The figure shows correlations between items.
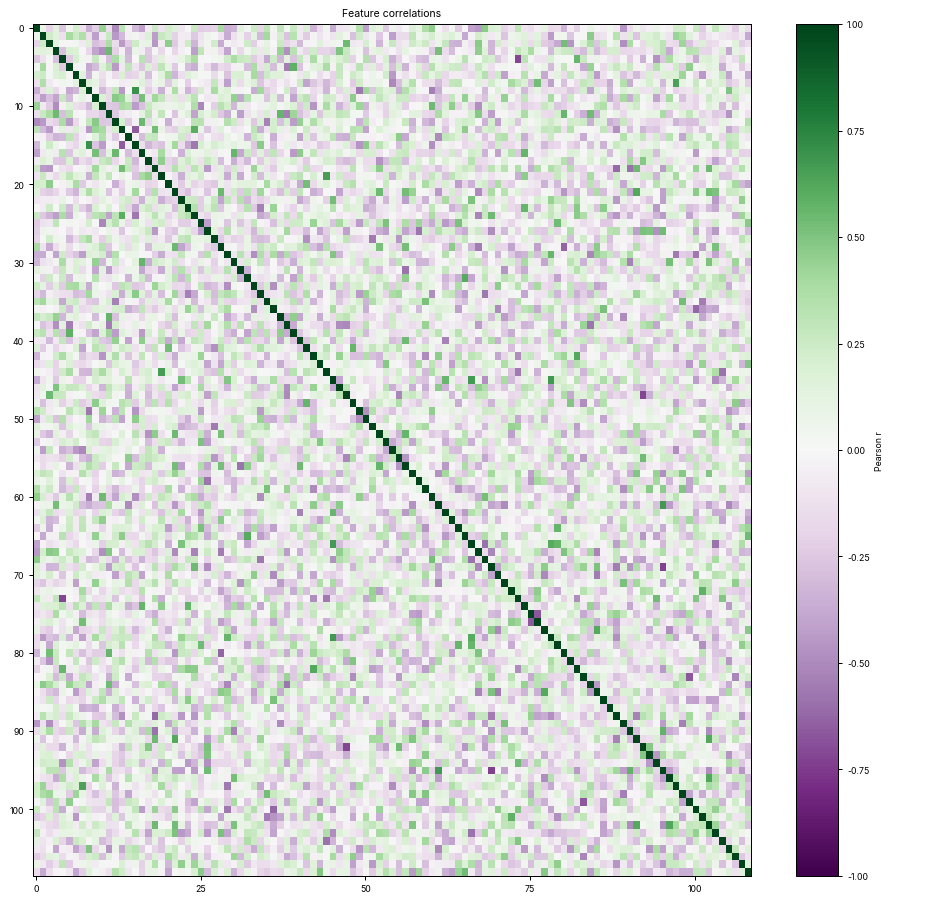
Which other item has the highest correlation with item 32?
65
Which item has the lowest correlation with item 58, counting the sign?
26
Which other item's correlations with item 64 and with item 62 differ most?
25
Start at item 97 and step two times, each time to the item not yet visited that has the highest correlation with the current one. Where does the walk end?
76
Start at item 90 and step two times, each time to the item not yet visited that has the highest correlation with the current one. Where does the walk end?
61
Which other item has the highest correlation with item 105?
8
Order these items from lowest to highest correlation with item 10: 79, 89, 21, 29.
79, 89, 21, 29
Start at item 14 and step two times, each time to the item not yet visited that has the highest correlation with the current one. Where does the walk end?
92
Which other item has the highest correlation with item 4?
82
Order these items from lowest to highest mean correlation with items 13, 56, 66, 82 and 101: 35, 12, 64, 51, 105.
35, 51, 105, 64, 12
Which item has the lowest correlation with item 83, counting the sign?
99
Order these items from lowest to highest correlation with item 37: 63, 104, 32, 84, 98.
32, 104, 63, 98, 84
